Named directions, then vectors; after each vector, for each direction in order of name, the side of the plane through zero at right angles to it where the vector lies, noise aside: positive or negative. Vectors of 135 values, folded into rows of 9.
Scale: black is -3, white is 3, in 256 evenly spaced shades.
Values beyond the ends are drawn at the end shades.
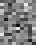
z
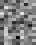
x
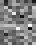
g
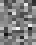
positive, negative, positive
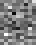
negative, positive, negative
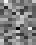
negative, negative, negative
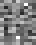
negative, negative, positive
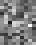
positive, negative, negative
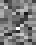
positive, positive, positive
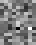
negative, negative, negative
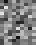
positive, positive, positive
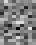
negative, negative, negative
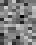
positive, positive, negative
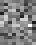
positive, negative, negative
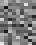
negative, negative, positive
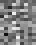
positive, negative, positive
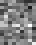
positive, negative, negative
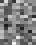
negative, negative, positive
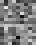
positive, positive, negative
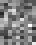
positive, negative, negative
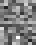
negative, negative, positive
